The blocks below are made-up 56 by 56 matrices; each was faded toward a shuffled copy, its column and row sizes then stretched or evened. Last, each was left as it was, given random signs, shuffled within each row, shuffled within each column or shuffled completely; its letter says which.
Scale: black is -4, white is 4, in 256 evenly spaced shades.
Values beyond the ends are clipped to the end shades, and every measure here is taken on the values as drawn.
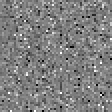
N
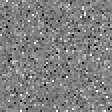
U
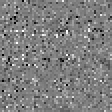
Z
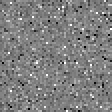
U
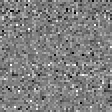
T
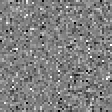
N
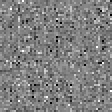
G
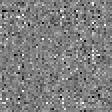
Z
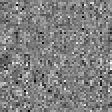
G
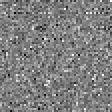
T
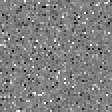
U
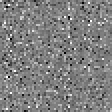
N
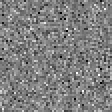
U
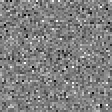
T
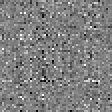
G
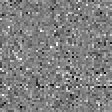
G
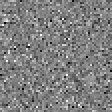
T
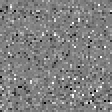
T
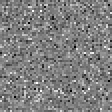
T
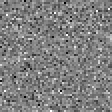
U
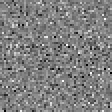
T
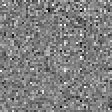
Z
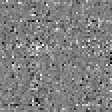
Z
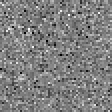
U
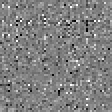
Z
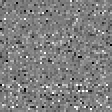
T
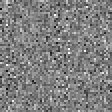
N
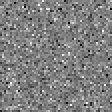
U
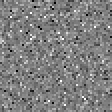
U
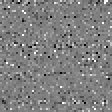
T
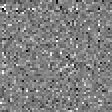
G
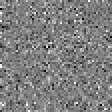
G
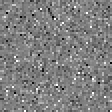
U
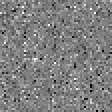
N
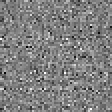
G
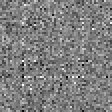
Z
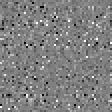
G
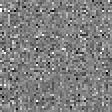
G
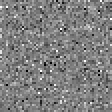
Z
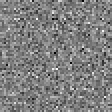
G
